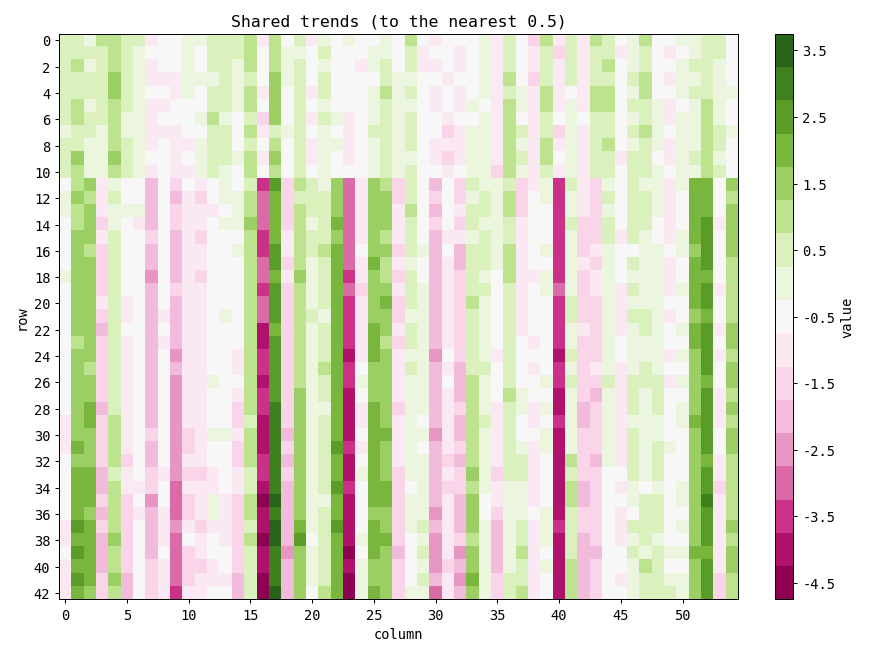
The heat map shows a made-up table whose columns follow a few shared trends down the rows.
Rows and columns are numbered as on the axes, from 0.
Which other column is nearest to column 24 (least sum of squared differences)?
49
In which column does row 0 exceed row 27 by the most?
23
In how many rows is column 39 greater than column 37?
24
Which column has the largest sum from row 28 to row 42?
17
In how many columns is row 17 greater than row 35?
21
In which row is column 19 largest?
38
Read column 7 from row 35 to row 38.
-2.5 -2 -2 -2
